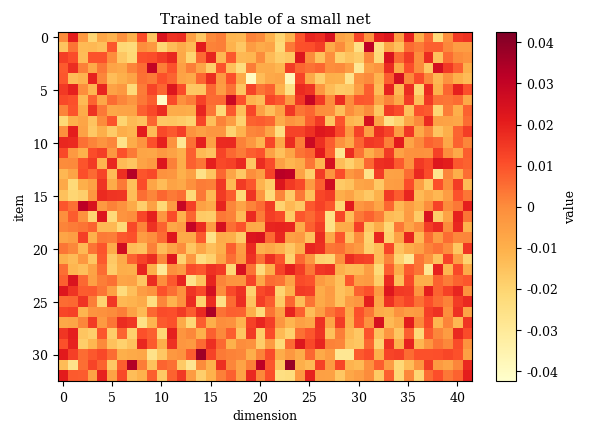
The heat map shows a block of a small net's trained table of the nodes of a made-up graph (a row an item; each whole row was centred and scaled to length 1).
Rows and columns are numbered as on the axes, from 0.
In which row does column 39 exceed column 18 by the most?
3
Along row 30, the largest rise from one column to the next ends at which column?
30
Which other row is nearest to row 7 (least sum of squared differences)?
2
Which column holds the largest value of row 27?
32
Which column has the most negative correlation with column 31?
6
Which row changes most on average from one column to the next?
28
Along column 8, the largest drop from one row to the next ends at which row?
23
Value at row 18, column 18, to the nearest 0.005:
0.01
